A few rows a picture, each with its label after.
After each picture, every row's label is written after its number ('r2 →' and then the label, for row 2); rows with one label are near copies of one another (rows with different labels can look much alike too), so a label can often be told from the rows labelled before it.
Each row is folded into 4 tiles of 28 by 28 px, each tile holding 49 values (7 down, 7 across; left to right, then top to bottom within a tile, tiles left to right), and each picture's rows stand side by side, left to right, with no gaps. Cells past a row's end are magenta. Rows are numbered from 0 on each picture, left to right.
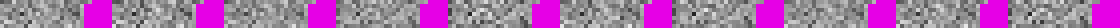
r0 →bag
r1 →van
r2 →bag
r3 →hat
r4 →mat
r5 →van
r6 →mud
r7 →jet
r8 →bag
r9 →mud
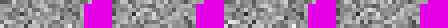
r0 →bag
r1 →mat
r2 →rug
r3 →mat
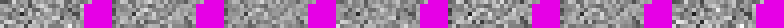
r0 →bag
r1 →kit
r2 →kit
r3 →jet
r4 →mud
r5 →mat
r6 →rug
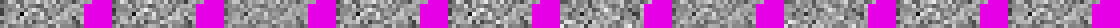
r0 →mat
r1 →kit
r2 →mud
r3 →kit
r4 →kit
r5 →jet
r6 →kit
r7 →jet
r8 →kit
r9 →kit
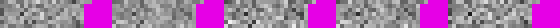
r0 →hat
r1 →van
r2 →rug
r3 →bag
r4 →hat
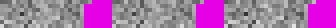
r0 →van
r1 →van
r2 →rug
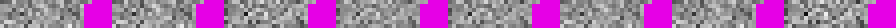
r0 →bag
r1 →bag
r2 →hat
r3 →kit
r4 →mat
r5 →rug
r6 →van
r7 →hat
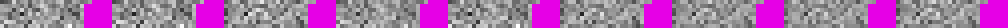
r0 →bag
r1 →bag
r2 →mat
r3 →van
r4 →bag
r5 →mud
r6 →mat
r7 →mat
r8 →hat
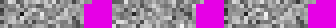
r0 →mud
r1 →bag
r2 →hat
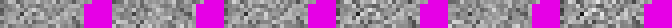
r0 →mat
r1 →van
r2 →mud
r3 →mat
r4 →jet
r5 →kit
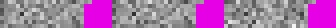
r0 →mat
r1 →hat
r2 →rug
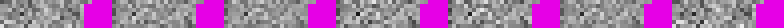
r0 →van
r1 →mud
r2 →kit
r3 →hat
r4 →kit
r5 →kit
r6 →jet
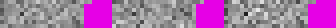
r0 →hat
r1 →bag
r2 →kit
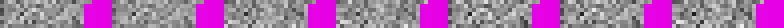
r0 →mud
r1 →mud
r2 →van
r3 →rug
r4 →mat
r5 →mud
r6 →rug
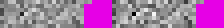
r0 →kit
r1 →mat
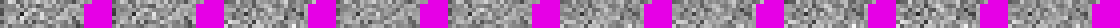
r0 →mud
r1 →mud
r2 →rug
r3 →hat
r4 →kit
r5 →van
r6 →jet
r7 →bag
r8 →bag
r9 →rug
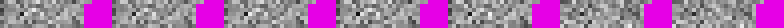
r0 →kit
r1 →mat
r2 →kit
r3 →kit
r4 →mud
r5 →bag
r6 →bag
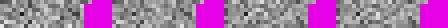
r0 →van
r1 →rug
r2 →kit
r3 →hat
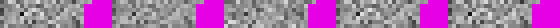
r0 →mat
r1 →hat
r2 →jet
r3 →mat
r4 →hat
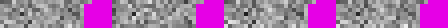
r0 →bag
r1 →mat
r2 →van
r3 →van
